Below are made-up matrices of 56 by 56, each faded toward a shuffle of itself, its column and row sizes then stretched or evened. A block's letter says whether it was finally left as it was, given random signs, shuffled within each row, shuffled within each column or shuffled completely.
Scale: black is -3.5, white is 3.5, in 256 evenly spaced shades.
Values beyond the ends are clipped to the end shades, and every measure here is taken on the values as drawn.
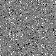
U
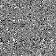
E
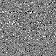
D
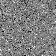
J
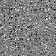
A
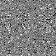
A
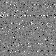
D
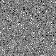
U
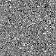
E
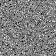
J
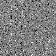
U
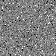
J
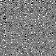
A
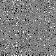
E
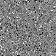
U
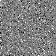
U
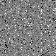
U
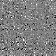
A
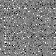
A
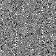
U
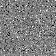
D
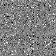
E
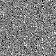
U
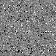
D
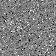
J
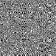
A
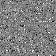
D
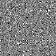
E
